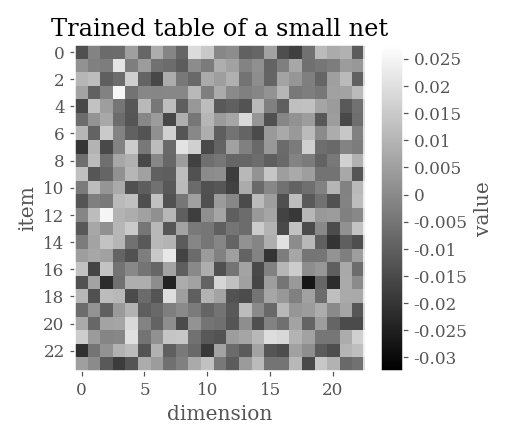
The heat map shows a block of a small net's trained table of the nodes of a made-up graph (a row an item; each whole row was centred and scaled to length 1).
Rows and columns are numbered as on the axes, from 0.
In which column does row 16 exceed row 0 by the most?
17
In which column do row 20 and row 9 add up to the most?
4
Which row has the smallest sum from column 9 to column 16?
8
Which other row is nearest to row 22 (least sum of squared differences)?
11
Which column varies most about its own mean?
7
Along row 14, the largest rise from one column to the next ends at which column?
6
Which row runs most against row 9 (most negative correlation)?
15
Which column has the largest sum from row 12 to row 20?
2
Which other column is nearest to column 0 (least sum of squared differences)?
16
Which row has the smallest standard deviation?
1
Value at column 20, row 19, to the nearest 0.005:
0
